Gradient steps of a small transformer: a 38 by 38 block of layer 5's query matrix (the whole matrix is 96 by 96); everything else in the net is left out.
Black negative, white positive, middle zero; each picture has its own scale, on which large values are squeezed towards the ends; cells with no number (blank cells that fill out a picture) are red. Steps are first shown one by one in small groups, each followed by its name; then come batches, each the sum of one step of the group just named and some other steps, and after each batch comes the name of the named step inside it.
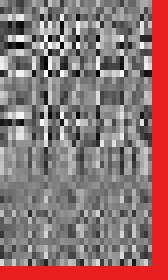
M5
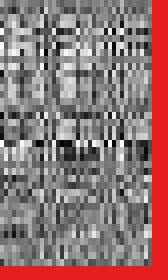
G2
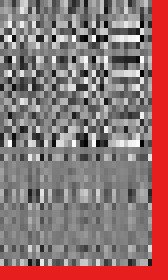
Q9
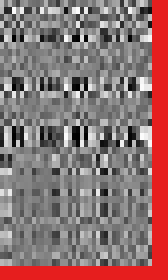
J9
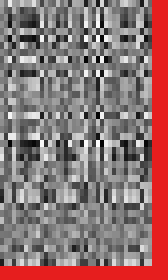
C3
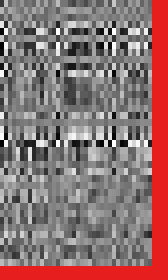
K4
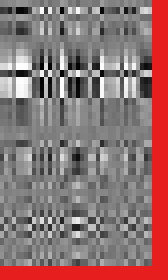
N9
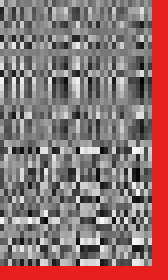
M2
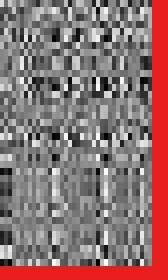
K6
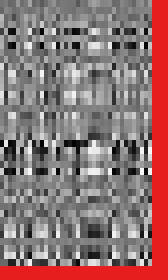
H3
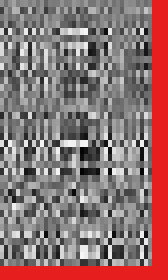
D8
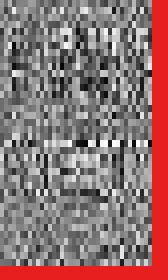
C3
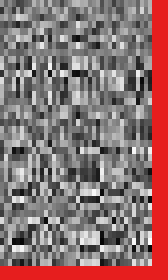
M2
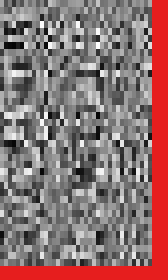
M5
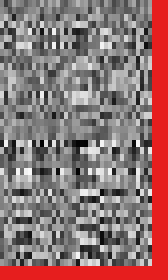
H3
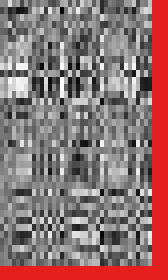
N9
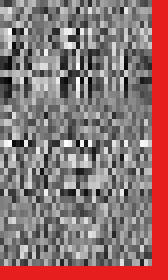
D8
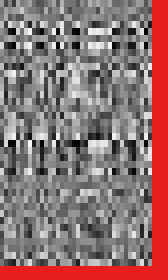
H3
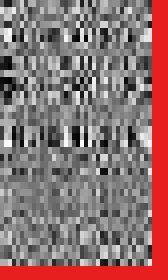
J9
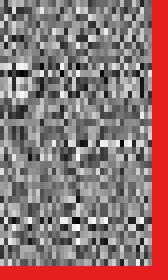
C3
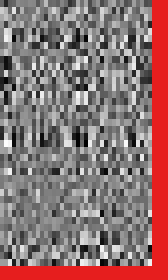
J9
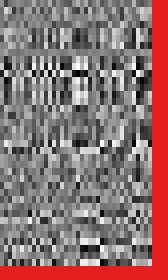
M2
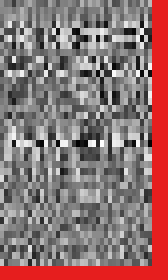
Q9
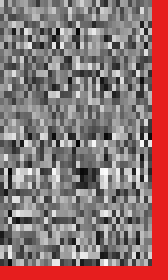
K6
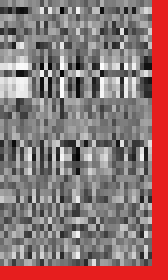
N9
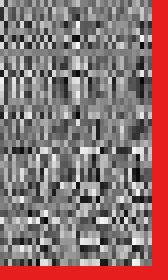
M2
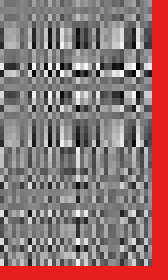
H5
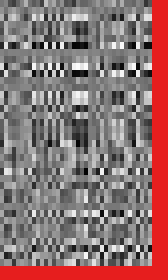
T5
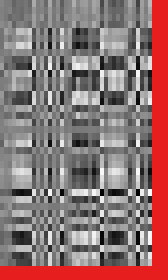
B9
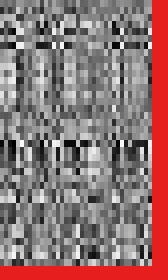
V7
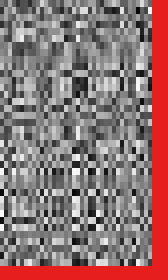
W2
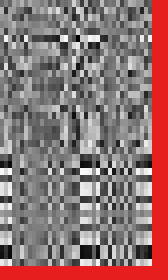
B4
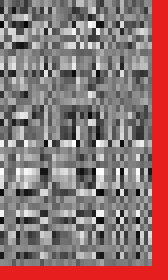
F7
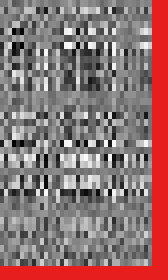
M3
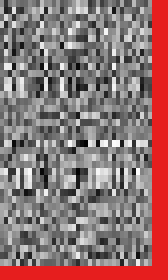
M3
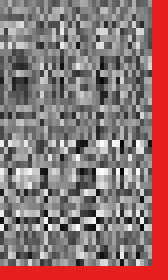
F7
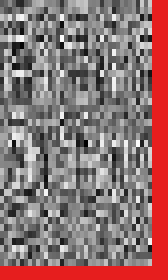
M3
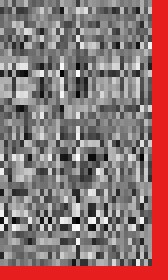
W2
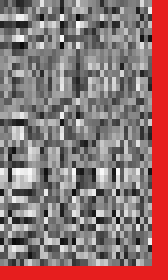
W2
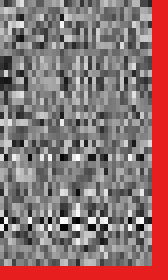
T5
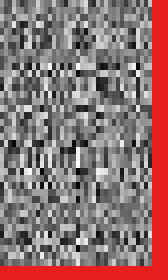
H5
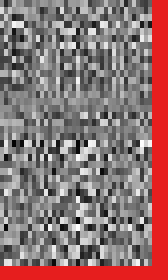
M3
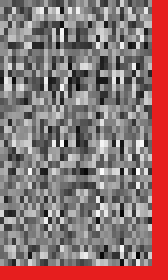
T5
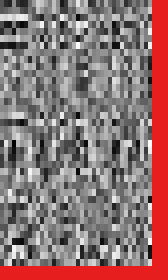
V7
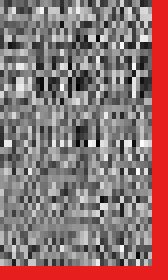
T5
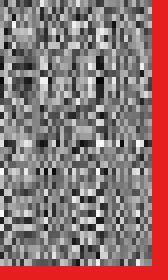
W2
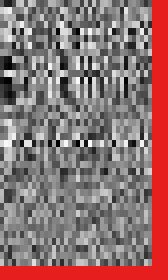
H5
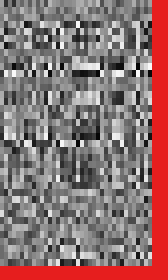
H5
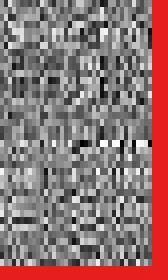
W2
